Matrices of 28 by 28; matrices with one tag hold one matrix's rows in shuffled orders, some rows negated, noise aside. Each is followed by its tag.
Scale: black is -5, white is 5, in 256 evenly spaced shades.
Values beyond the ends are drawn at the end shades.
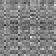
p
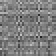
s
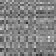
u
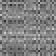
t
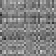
t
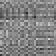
u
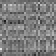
t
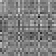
s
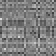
t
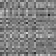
u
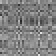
s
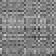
t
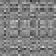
p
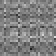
p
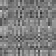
s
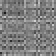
t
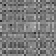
t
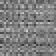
u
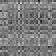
s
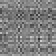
s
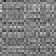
t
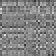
t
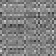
t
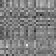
u
